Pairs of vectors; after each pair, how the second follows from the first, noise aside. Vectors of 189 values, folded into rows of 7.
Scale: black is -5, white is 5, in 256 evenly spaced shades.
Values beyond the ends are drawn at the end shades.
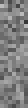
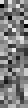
negated, scaled up.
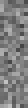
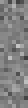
reversed, negated, partly zeroed.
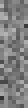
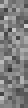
sign-scrambled.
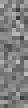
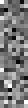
reversed, scaled up.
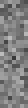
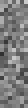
sign-scrambled.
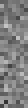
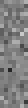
reversed, negated, partly zeroed.
